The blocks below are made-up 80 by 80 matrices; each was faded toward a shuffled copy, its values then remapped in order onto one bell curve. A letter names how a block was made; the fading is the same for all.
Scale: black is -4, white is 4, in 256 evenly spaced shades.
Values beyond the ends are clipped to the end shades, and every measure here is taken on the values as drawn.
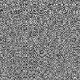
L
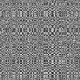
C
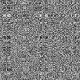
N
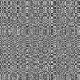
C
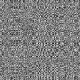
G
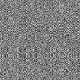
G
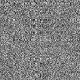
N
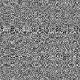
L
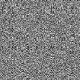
N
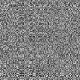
L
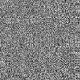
N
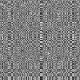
C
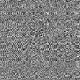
L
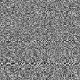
L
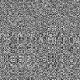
G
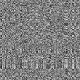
G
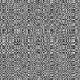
C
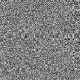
N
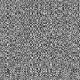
G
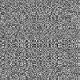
G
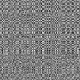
C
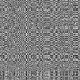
C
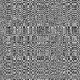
C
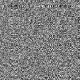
N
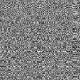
L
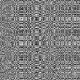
C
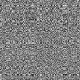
L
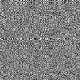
L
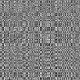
C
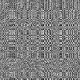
C
